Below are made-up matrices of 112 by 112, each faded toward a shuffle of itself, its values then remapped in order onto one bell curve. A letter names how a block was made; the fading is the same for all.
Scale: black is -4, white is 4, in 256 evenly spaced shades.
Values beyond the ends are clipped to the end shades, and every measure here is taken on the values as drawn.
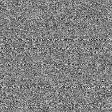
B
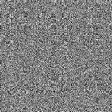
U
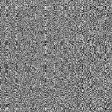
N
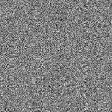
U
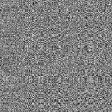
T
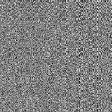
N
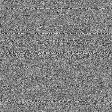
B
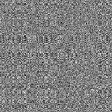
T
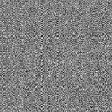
T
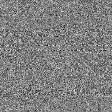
B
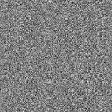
U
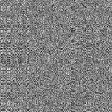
T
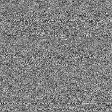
B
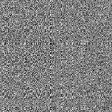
N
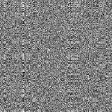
N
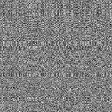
T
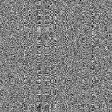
N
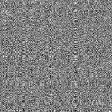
N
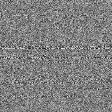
B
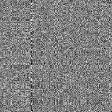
N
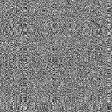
T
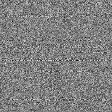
B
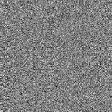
U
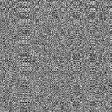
T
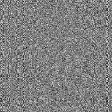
N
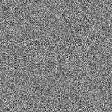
U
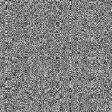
N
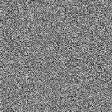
U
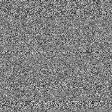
B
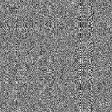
N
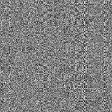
N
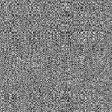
T
